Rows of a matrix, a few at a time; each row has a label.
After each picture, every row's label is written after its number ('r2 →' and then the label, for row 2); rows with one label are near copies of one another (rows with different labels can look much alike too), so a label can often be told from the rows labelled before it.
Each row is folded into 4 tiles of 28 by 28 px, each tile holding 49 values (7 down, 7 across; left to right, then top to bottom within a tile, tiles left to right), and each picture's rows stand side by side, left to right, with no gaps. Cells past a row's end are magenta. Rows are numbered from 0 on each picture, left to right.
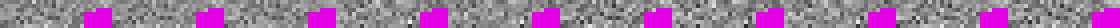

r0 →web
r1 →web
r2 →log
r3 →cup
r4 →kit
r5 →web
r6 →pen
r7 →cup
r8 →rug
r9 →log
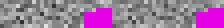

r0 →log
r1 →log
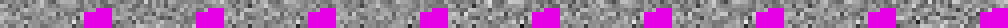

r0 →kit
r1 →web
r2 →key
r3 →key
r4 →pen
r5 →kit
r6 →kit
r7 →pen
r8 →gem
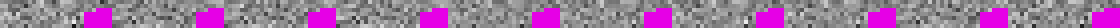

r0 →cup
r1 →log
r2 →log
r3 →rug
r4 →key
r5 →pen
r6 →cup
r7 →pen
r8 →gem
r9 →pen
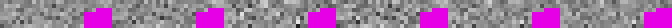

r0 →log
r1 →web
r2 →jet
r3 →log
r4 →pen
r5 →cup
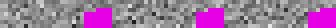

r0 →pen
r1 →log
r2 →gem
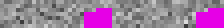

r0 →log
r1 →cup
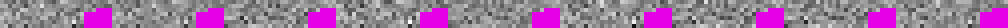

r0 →key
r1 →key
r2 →rug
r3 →kit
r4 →log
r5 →cup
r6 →gem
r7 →gem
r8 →pen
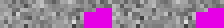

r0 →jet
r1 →kit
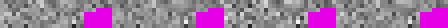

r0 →key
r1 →key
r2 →kit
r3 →kit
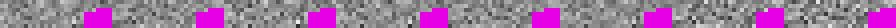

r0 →cup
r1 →log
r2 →pen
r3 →kit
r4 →log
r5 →kit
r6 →web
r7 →gem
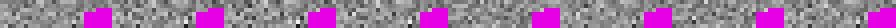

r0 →pen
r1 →kit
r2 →cup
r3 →cup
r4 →gem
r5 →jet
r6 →gem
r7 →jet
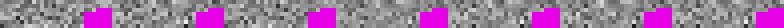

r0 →rug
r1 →cup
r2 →log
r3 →kit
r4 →key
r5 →jet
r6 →key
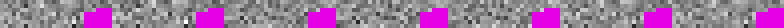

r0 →jet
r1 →cup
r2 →rug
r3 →log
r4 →web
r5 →pen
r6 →pen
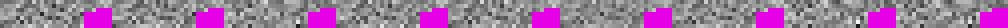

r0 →log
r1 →rug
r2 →pen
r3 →web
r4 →web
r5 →gem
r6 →gem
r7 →kit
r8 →kit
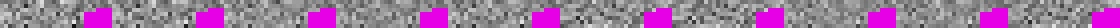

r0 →pen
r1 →pen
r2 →kit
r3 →kit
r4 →key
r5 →rug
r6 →rug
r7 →key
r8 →kit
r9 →web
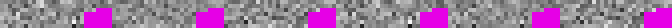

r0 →jet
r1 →log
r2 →gem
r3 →kit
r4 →key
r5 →gem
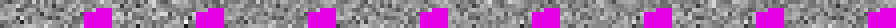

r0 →log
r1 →kit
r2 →gem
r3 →rug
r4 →cup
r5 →kit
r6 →pen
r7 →log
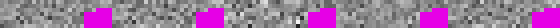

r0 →web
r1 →log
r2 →kit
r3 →kit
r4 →gem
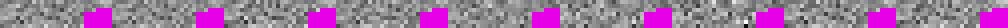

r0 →log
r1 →log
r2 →rug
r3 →gem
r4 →jet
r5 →kit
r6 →cup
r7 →log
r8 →web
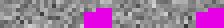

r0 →web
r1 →jet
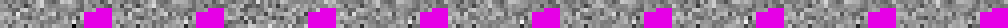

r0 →jet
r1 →jet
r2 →web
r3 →pen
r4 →key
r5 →jet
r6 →kit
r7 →pen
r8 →pen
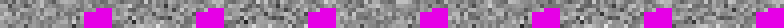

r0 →kit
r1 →log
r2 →log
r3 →jet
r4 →jet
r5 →log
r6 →gem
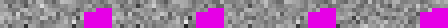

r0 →key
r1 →key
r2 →pen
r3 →rug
